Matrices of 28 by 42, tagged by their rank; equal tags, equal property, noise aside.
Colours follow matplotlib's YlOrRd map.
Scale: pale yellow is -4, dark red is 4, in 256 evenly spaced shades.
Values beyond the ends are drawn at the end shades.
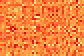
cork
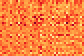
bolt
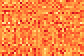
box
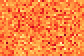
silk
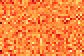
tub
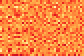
bolt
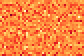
silk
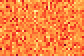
silk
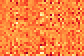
bolt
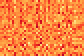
bolt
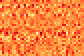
bolt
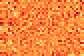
box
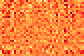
cork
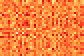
bolt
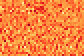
silk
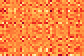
bolt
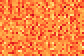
silk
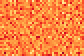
tub
